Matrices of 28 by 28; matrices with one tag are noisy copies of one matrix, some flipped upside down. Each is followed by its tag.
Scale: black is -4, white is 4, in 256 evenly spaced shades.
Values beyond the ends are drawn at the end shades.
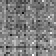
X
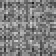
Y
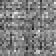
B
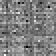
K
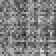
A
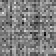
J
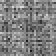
K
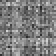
B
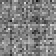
J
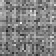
X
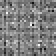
Y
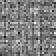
Y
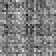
K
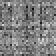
B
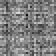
K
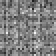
Y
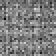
Y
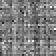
J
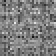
Y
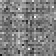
K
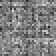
B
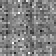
K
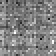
X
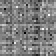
J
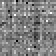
J
